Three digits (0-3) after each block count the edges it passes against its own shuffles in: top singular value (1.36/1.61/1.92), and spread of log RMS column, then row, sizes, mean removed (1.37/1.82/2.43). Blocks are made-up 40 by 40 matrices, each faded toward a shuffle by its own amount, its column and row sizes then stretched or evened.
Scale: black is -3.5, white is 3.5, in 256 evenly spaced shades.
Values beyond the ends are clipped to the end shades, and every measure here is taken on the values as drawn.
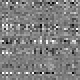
3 2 3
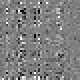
3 3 2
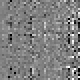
3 3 1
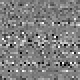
1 0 3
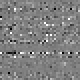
2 1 3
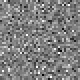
2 1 0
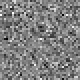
0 0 1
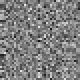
3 2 0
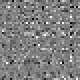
2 1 2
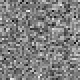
1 0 0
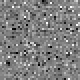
0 1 1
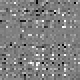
2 2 3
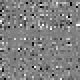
1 3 3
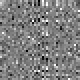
3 2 0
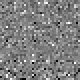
0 1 2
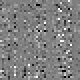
0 3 1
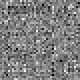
2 1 0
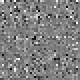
0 2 2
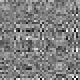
3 2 2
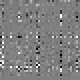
2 3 3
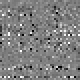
0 2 3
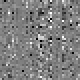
2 3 1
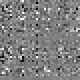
1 2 3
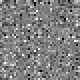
2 1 0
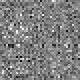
2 1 1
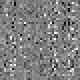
1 3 1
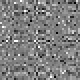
3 0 1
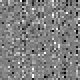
2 3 0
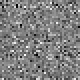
1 0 2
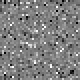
0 1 0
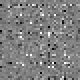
0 2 2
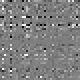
2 2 3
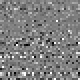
2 0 3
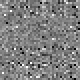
2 0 2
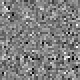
0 1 1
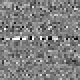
2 0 3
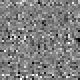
0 1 2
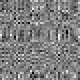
3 2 1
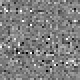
0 0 2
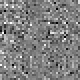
2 2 1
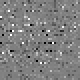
0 0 2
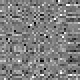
3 0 1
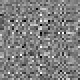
3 2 2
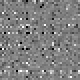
2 1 2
